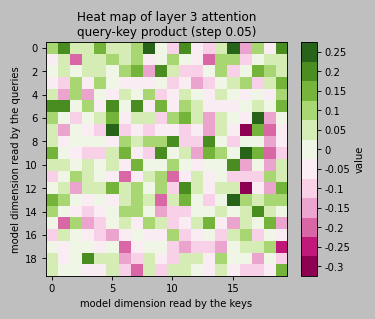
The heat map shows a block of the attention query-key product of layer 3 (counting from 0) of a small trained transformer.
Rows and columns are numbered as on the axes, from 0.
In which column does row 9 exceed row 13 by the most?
9
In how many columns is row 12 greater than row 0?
4
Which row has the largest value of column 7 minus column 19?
17
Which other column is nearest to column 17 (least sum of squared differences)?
0
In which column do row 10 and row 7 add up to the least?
16
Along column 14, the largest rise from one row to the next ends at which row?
18
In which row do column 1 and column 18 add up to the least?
7
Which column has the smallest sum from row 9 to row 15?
10
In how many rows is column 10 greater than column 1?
9
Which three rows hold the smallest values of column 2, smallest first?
1, 12, 6
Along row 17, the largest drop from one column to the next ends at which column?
19
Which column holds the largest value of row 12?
11
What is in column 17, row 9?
0.15
